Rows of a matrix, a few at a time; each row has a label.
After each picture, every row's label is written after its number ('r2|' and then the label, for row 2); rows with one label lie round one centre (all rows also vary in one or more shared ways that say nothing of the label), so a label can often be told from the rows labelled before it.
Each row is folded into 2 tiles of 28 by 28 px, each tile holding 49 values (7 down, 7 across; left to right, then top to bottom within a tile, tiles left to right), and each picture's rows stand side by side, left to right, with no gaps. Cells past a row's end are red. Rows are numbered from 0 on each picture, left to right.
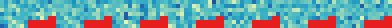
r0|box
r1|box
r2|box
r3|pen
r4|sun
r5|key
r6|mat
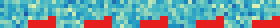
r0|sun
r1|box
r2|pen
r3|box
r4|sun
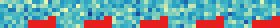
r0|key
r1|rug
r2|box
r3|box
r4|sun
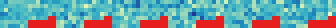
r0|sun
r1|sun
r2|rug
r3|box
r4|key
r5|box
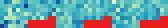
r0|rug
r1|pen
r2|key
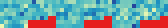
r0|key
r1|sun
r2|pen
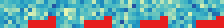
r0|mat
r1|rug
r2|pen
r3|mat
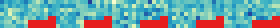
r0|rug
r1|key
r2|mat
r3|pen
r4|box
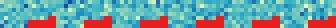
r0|mat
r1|box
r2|pen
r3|rug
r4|sun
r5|key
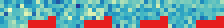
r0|rug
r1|pen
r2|key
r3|key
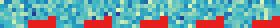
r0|rug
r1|key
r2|sun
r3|mat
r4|sun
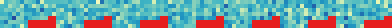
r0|mat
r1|pen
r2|pen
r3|key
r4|key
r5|rug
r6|mat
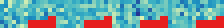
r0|key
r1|sun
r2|box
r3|box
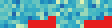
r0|box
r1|key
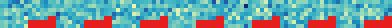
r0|box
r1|sun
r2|sun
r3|rug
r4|pen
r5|pen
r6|pen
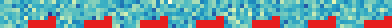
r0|mat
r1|pen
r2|rug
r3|key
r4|rug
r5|mat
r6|rug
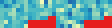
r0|pen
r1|box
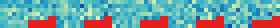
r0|box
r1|mat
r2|key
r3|mat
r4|rug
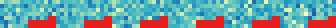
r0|key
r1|key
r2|mat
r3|rug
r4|mat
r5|rug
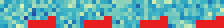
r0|rug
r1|pen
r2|mat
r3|box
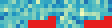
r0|sun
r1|pen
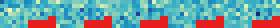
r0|rug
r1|key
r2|mat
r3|box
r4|rug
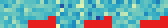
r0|pen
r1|key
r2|rug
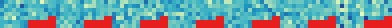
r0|pen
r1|sun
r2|key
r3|pen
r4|mat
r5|sun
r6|key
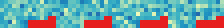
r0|pen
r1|rug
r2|pen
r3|sun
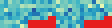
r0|sun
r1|mat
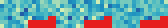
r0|key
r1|mat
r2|key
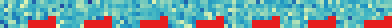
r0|key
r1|key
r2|mat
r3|box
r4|key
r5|pen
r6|mat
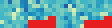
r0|rug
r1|box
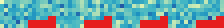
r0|key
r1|key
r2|sun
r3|sun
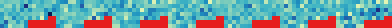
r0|mat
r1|rug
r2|pen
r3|mat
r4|mat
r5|mat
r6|mat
